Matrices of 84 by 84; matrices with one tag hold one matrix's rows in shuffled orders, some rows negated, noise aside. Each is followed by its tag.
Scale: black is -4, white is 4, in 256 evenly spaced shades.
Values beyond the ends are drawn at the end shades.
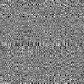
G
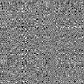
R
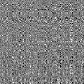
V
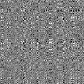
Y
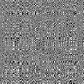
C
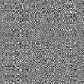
C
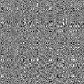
Y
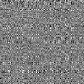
G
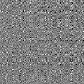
V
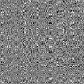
Y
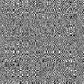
C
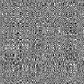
C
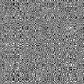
C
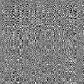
C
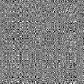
C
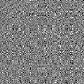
V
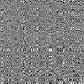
Y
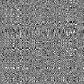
C
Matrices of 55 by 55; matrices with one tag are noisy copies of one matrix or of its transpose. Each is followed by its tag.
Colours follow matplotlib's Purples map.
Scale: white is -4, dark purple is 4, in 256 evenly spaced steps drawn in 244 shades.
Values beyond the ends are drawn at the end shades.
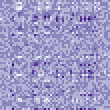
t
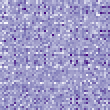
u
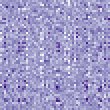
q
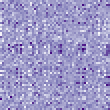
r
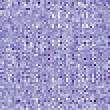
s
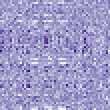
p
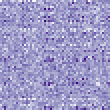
r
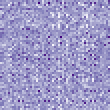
s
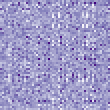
s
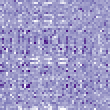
p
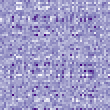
t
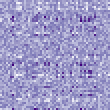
t
